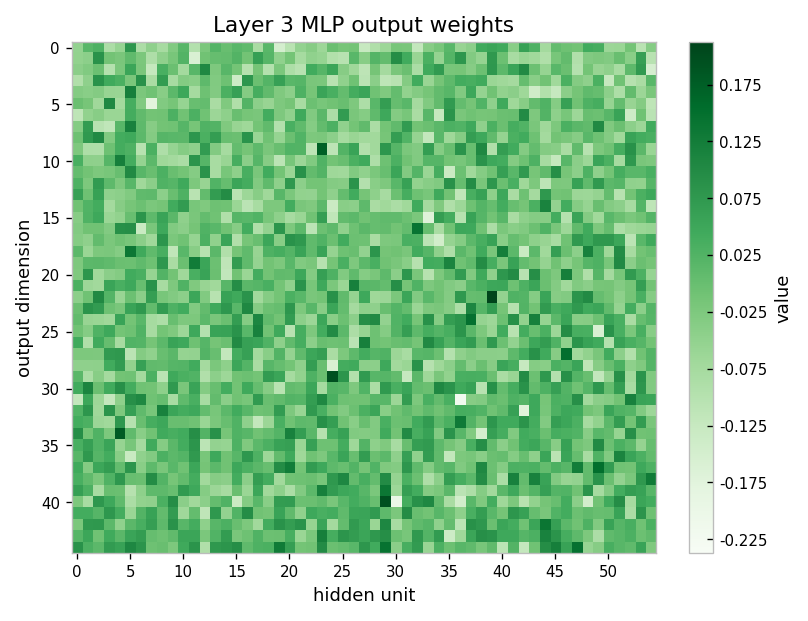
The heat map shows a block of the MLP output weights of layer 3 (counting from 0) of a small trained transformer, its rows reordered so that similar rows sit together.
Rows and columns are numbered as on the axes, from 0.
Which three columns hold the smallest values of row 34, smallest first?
38, 23, 51
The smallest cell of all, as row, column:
31, 36
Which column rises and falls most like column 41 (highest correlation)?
43
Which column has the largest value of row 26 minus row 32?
42
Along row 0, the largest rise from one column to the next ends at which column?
5
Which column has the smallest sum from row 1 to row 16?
24
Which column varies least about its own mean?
18
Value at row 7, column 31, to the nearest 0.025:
0.075
